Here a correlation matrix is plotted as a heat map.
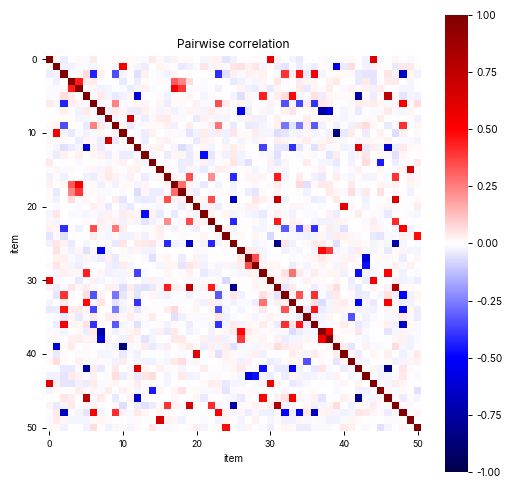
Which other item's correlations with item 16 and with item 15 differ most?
49
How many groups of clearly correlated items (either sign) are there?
15
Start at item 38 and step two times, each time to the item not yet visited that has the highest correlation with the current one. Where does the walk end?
26
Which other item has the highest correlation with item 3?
4
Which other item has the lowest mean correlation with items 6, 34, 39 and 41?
10
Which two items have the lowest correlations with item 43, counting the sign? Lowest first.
27, 28
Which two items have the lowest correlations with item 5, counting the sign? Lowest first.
42, 12
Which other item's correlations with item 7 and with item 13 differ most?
37
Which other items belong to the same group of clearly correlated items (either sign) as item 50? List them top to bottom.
24
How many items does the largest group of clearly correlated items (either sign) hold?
8
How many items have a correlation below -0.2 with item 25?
5
